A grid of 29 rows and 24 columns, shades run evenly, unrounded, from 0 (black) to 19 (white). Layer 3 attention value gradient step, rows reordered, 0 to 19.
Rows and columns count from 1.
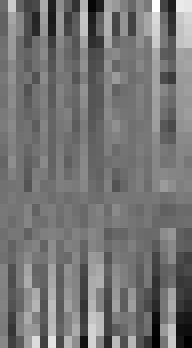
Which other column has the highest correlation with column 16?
19
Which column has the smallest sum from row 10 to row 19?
12
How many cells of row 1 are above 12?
7
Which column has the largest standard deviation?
20
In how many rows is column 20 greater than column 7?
17
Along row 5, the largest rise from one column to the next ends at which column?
23
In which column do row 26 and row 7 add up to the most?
15
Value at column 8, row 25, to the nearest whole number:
7
